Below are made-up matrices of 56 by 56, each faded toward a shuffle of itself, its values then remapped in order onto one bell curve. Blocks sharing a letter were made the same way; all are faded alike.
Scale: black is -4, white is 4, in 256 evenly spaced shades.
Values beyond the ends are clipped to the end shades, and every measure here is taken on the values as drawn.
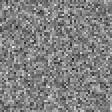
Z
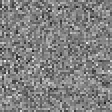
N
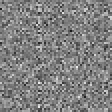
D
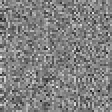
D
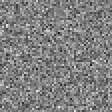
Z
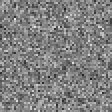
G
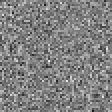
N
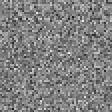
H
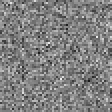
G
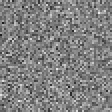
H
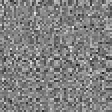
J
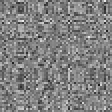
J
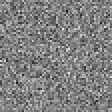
H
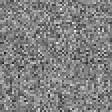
N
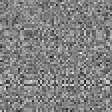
J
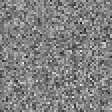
G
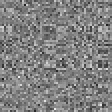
J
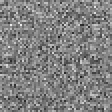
N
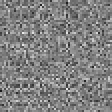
J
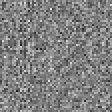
D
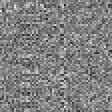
D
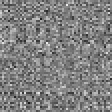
J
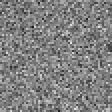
Z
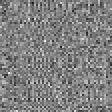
J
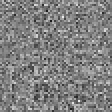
D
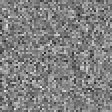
H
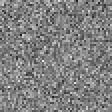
Z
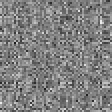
J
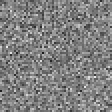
N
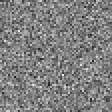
Z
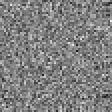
H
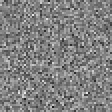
G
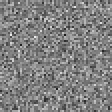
N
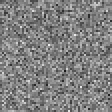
Z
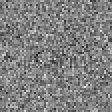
Z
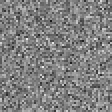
Z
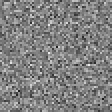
H
